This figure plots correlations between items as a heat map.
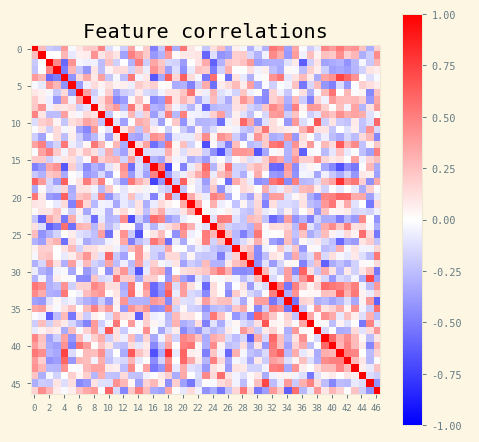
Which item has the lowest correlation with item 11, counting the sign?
7
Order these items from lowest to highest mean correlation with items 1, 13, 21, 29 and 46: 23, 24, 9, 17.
23, 17, 24, 9
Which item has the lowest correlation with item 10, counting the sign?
25
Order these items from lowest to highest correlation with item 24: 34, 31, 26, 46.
46, 26, 31, 34
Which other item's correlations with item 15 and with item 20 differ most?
38
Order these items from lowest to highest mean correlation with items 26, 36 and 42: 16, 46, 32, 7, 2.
2, 46, 7, 16, 32
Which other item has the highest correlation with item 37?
31
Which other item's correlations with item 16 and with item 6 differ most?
40
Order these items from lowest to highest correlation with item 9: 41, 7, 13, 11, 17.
17, 11, 7, 13, 41
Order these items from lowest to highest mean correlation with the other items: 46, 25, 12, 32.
12, 25, 46, 32
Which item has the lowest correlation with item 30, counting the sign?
14
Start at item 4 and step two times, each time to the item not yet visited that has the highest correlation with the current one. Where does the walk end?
18
